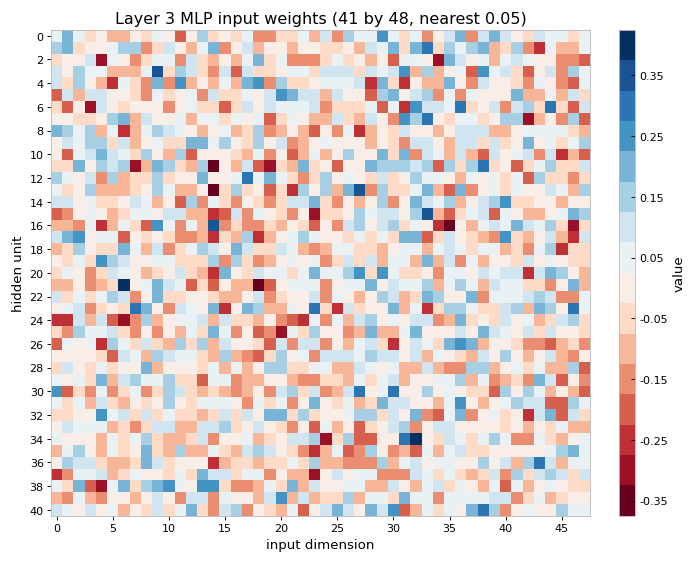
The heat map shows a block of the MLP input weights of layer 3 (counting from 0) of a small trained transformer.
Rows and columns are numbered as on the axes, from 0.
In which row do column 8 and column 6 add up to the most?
21
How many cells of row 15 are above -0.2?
42
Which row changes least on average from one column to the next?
33
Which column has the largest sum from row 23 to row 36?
36
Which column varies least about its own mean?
2
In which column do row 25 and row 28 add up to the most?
38
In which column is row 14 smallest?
11
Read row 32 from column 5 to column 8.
0.05 0.1 -0.05 0.1
